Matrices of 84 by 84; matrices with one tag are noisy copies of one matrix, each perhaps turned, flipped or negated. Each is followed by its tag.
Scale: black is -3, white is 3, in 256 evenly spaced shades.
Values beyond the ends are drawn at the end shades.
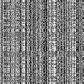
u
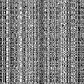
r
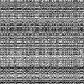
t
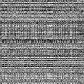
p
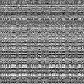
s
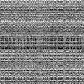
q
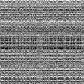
q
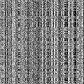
s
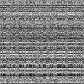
s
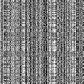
u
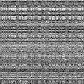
s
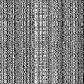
q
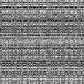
r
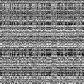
u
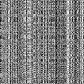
t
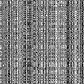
t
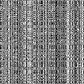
t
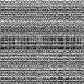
q
